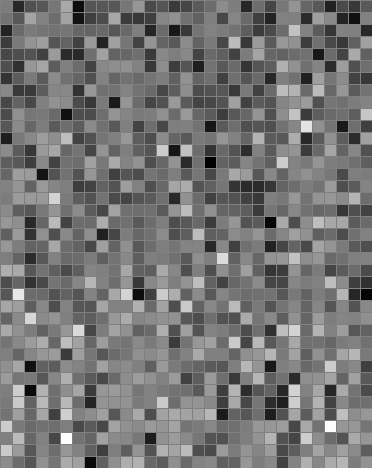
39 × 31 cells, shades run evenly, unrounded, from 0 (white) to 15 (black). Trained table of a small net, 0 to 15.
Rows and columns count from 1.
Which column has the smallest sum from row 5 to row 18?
25
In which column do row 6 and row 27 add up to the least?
3
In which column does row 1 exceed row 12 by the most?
28
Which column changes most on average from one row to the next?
16
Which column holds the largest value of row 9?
10
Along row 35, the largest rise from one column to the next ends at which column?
19
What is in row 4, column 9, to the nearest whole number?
13
